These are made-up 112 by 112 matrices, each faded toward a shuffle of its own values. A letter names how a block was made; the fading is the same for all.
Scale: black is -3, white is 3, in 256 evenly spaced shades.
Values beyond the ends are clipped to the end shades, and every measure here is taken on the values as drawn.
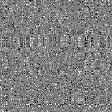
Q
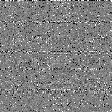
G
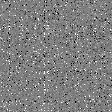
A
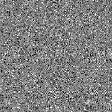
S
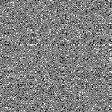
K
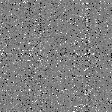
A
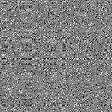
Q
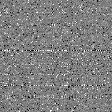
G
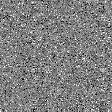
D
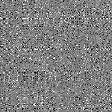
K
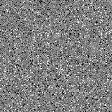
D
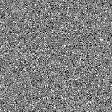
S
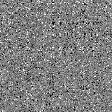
D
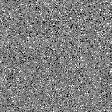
D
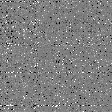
A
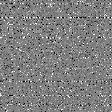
G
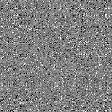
K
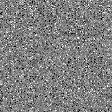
D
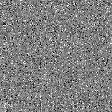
D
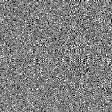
S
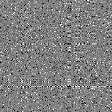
Q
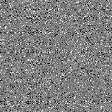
G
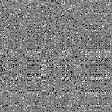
Q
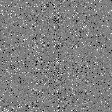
A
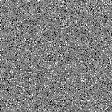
D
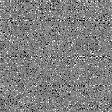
G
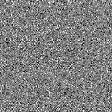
S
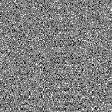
S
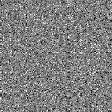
S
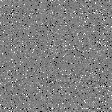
A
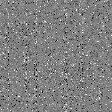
A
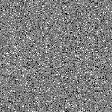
D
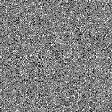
S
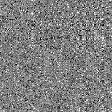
S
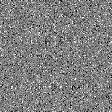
D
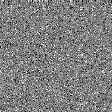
D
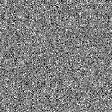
S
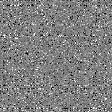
G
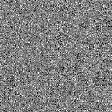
S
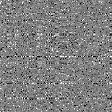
K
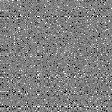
Q
